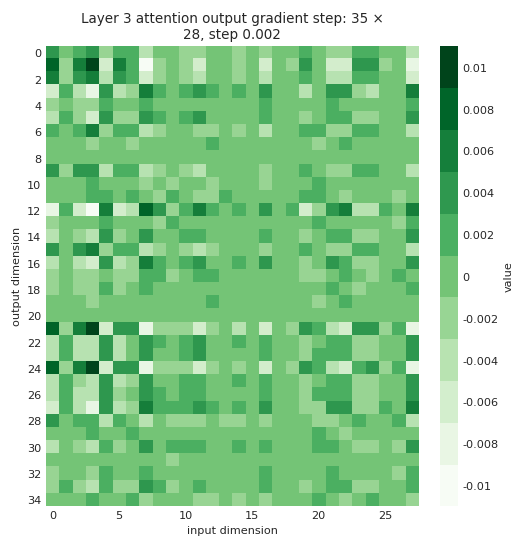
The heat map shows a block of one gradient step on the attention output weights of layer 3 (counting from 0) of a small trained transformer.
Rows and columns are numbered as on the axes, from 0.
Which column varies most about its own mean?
3
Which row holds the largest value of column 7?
12
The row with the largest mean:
27
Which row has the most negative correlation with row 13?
28
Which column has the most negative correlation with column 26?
9
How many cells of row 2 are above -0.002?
17
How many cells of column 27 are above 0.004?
3
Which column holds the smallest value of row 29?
22
